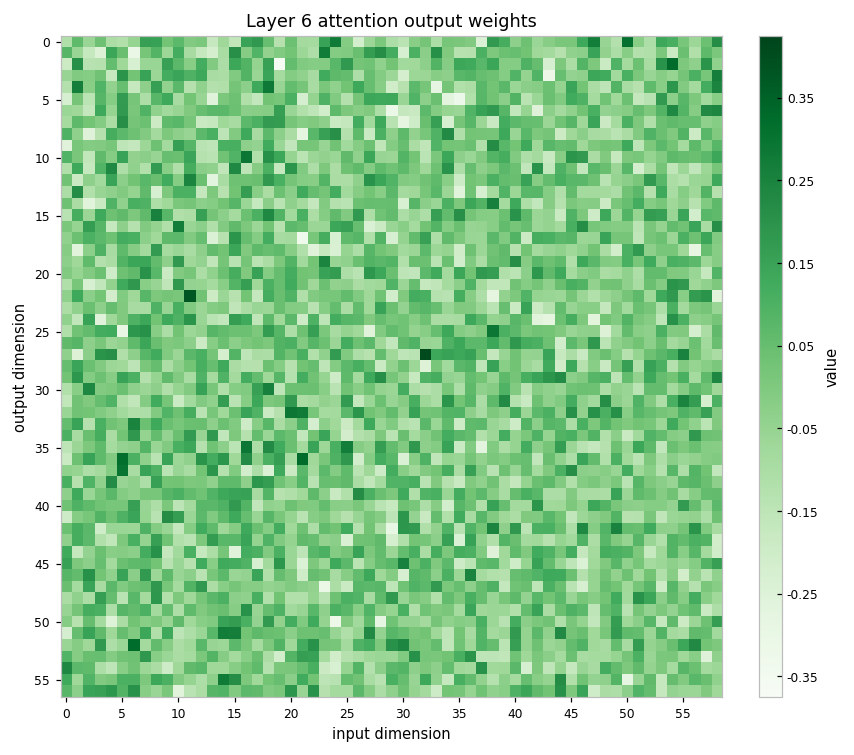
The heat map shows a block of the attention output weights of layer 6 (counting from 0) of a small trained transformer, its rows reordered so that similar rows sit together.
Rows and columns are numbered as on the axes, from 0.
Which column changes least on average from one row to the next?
39
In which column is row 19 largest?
23
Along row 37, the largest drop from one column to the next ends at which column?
6
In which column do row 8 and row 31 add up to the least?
21
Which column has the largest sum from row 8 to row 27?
18
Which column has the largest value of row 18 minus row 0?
15
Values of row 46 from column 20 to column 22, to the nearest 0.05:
0 -0.2 0.05
